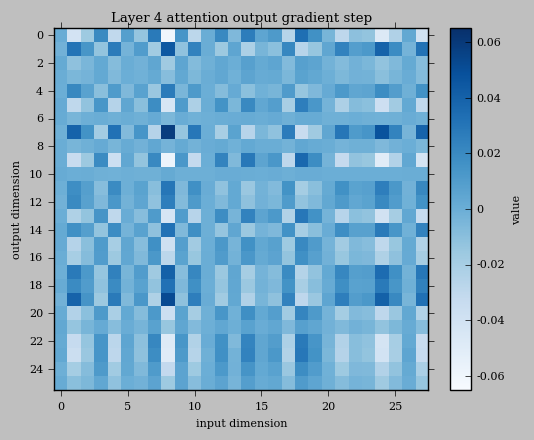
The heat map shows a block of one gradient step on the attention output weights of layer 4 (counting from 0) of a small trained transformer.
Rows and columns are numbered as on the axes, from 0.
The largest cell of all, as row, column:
7, 8
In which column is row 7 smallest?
18
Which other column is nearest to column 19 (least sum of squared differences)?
3
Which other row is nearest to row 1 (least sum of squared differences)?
17
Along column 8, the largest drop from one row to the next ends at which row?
20
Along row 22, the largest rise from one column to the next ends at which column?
9
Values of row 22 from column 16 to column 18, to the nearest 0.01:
0.01 -0.02 0.03
